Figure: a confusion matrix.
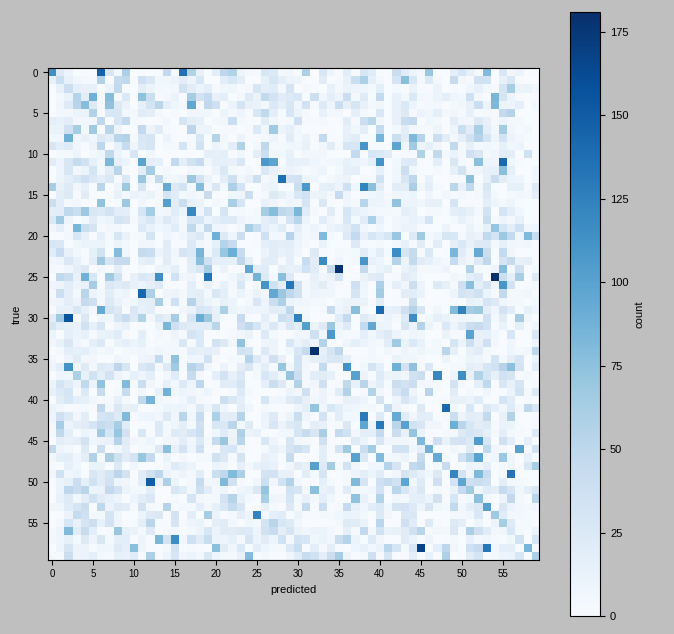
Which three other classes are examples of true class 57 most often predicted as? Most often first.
15, 13, 36
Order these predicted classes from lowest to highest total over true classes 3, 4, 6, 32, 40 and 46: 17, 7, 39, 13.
13, 39, 7, 17
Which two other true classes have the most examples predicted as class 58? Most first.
20, 41
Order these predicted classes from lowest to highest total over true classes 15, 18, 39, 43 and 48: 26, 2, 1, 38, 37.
37, 26, 2, 38, 1
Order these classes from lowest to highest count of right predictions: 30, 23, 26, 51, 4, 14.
23, 51, 4, 14, 26, 30
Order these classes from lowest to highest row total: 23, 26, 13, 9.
9, 13, 26, 23
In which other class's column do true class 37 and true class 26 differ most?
47
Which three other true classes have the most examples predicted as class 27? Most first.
11, 17, 7
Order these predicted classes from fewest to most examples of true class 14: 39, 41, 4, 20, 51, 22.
41, 4, 20, 51, 22, 39
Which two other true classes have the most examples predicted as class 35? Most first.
24, 59
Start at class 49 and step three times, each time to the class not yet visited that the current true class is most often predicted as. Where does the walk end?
8
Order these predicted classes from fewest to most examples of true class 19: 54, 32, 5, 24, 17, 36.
32, 36, 5, 17, 24, 54
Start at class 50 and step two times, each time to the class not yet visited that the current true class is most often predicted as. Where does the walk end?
55
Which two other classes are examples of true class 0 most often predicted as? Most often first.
6, 16
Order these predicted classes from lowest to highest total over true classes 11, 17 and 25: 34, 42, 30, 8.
42, 34, 8, 30
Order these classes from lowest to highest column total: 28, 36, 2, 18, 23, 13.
13, 28, 36, 23, 18, 2
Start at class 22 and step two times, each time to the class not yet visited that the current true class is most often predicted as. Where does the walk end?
38
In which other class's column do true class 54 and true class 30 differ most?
2
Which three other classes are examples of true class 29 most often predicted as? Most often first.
40, 50, 6
